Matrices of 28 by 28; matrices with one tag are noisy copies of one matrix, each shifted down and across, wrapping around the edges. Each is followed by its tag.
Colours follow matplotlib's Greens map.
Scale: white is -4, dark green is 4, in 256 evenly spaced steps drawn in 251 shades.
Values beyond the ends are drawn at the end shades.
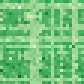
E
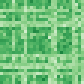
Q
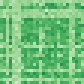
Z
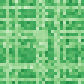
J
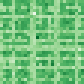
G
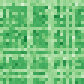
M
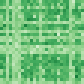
Z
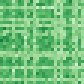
J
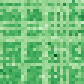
M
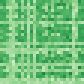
M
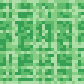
G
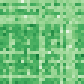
Z
